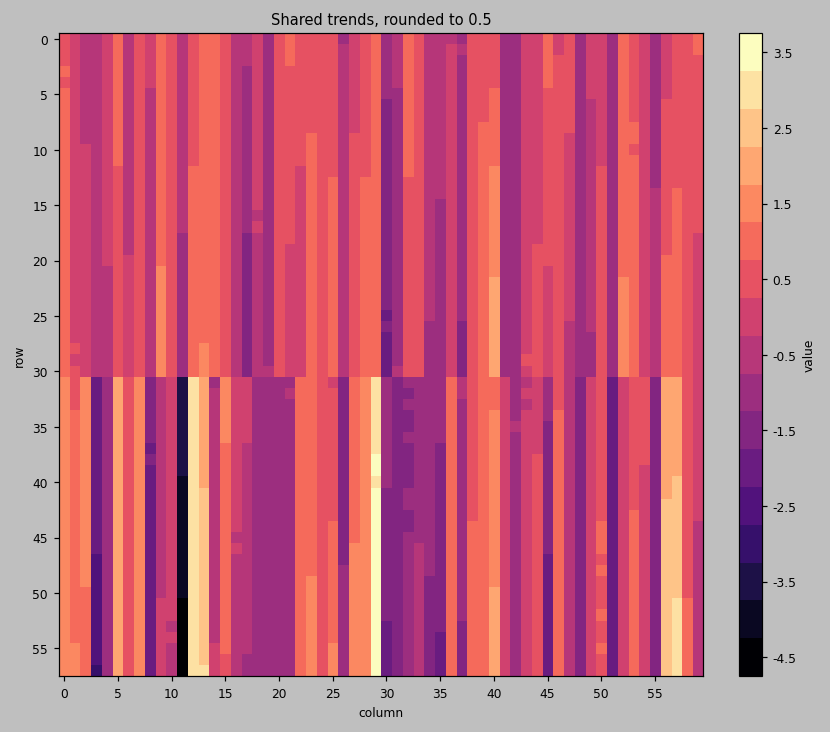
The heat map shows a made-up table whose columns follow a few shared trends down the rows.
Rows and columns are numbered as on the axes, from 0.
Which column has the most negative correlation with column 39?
47
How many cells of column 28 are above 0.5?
45
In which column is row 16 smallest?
30
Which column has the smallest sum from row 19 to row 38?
11
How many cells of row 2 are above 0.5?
9
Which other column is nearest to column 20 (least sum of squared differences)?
33
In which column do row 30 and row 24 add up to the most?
40
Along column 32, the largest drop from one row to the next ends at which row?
31
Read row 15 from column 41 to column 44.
-1 -1 0 0
